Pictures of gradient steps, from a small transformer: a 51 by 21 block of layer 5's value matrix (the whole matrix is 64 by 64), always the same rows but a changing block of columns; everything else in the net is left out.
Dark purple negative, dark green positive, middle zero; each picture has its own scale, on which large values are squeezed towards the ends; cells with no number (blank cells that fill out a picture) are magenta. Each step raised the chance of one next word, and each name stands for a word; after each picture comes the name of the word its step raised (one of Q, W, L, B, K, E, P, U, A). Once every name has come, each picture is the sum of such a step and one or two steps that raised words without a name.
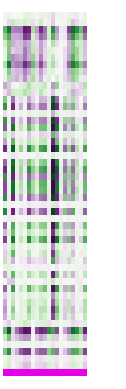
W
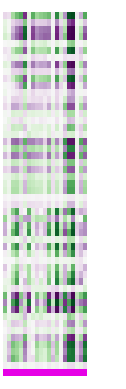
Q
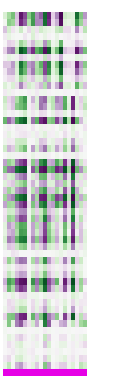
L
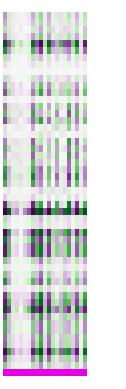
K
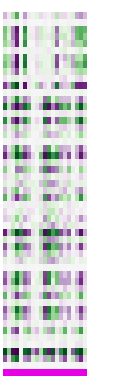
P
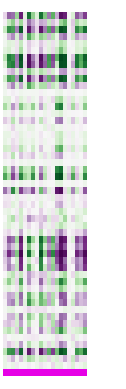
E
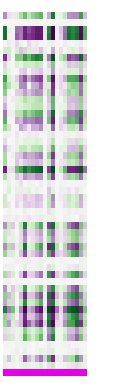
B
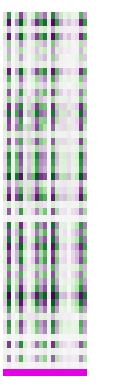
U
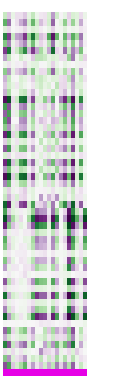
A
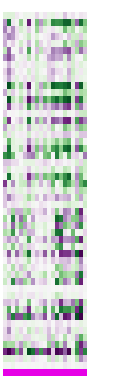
P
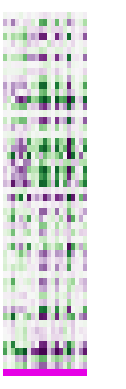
P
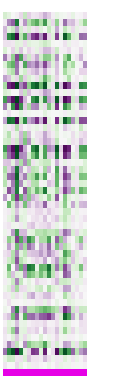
P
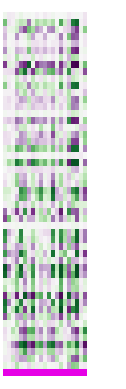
W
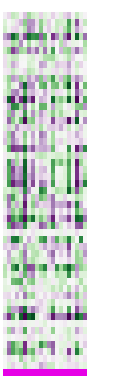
A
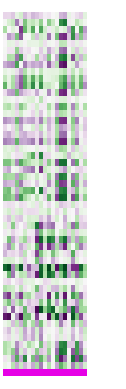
B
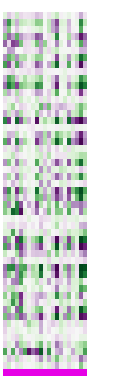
K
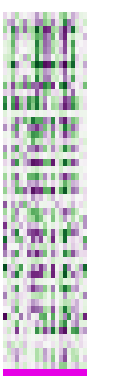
W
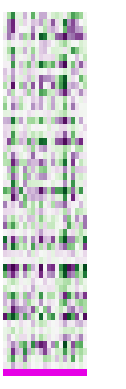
Q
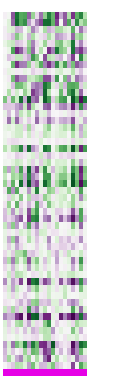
L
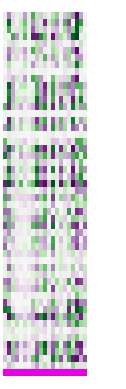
Q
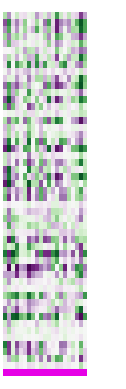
E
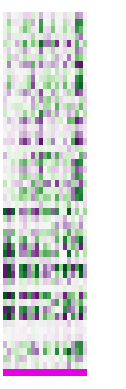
K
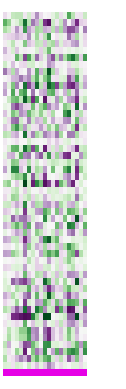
B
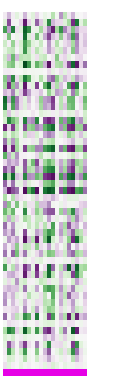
W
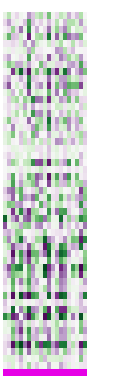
A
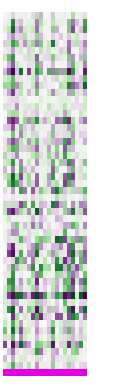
K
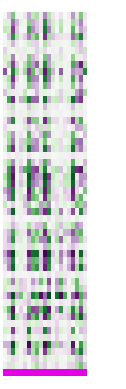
E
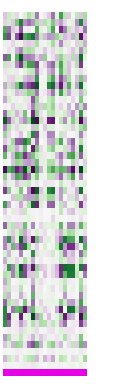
B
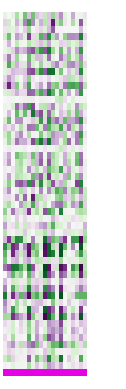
U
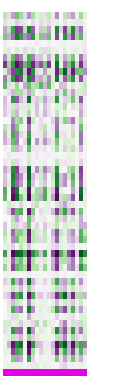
E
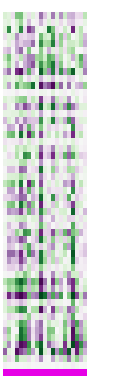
P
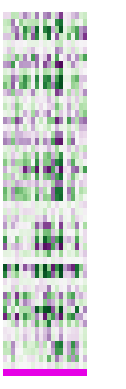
B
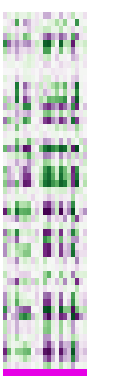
K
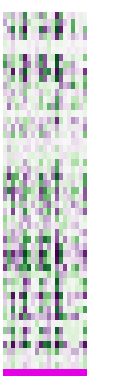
E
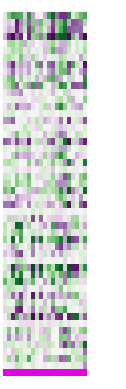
Q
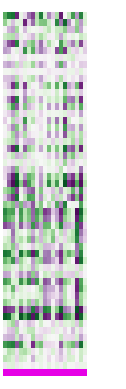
L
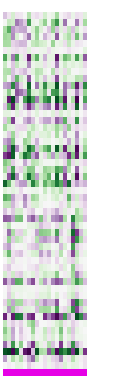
P
